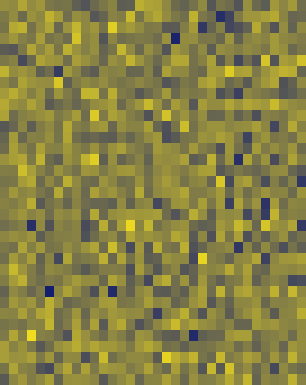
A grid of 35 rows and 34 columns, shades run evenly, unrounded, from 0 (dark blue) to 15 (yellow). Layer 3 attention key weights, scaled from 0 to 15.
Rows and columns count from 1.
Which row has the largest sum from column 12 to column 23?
33
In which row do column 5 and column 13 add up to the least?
27
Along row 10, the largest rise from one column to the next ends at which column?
23
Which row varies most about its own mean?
21
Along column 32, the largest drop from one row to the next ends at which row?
8
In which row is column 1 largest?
7
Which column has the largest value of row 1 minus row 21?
4
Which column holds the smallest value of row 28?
24
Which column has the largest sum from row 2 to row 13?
30
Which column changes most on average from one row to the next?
19
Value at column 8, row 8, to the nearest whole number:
5
